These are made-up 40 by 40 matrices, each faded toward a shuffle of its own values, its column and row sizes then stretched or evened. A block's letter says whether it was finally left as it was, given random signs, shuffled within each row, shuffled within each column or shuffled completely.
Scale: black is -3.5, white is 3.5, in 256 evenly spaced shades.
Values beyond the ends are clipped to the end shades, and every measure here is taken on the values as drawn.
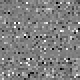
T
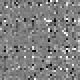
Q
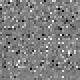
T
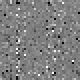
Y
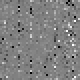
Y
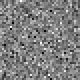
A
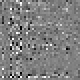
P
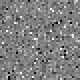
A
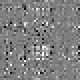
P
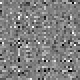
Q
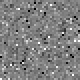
A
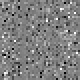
Y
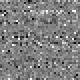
T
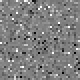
A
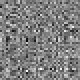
P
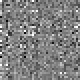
Q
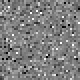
A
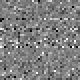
T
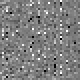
Y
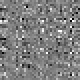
P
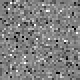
A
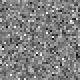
A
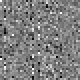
Y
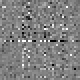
Q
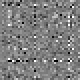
P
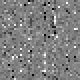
Y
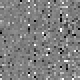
Y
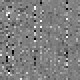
Y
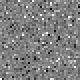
A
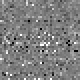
T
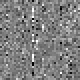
Y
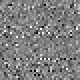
T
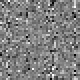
Y
